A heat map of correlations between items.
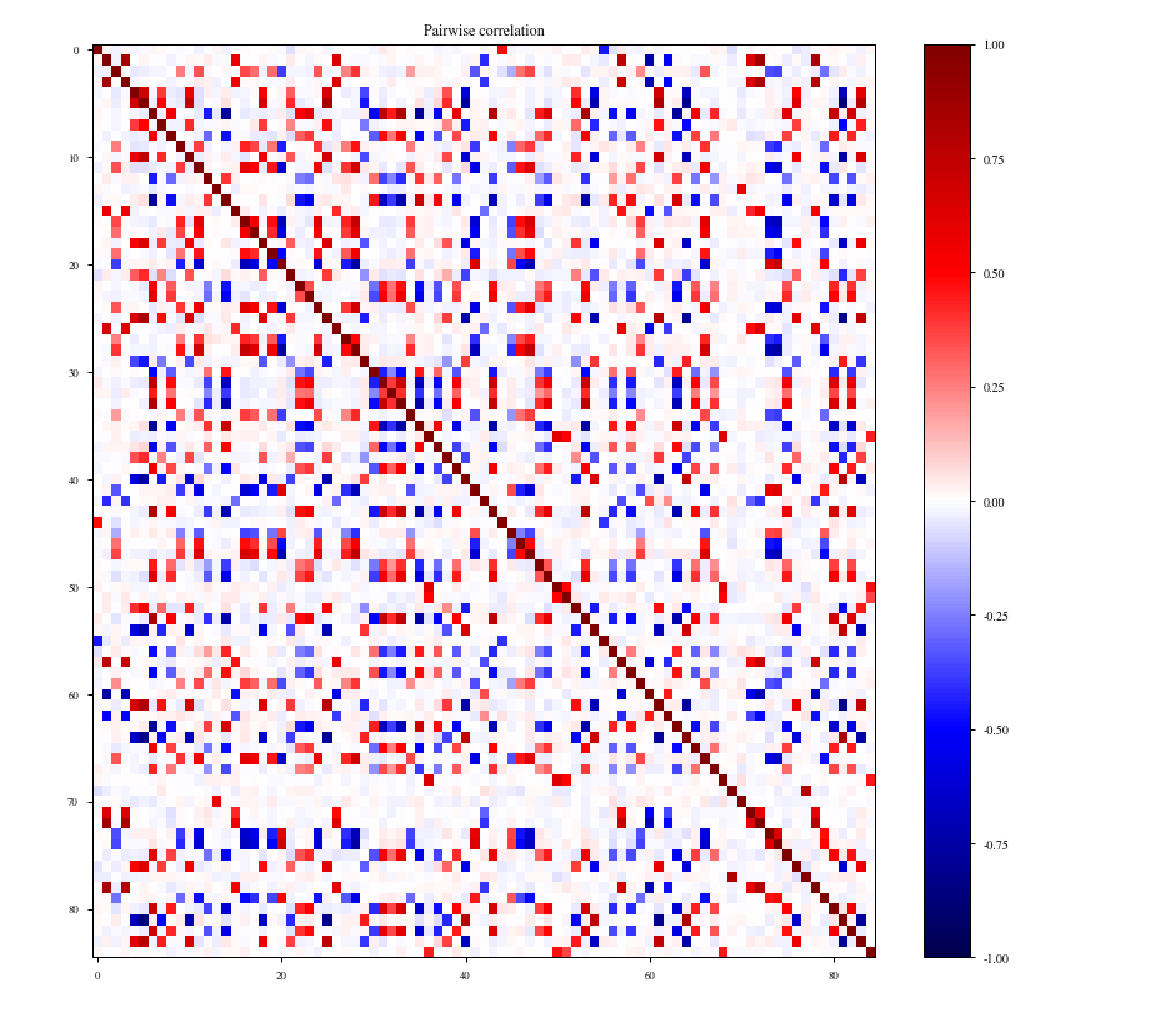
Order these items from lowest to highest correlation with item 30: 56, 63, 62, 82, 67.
82, 67, 62, 56, 63
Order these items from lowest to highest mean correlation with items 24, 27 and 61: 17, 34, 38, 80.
80, 38, 34, 17
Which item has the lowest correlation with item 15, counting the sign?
60
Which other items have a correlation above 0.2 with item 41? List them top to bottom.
20, 45, 73, 74, 79
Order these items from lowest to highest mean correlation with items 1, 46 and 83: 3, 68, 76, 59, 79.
79, 68, 59, 76, 3
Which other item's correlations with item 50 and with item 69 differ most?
77
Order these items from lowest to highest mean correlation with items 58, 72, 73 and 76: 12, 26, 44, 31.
31, 44, 12, 26
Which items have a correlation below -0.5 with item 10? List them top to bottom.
40, 54, 64, 81
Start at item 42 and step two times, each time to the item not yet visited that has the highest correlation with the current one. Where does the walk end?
62
